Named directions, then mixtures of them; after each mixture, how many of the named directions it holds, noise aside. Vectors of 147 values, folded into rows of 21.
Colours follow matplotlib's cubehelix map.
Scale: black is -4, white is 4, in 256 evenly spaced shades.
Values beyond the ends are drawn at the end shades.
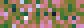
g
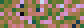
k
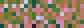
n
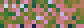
one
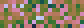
two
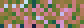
one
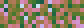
three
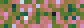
one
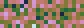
two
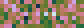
one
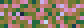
two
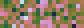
two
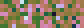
two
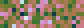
two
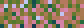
one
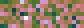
three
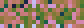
one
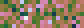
two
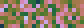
two
